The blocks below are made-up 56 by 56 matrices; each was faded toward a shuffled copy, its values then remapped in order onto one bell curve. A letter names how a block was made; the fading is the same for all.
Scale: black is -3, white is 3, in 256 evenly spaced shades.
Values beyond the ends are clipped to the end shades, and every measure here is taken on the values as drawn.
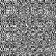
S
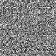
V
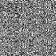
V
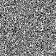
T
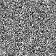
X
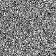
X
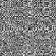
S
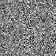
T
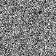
T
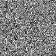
T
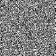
T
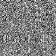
V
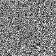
T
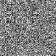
V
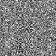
V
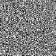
V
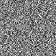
V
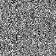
T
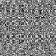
S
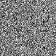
X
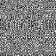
S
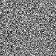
V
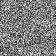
X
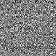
V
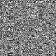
V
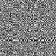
S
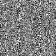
T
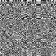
S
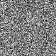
X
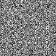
T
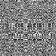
S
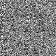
X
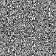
T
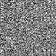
V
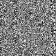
T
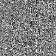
T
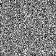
T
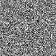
X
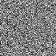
V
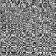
S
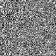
V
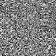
V
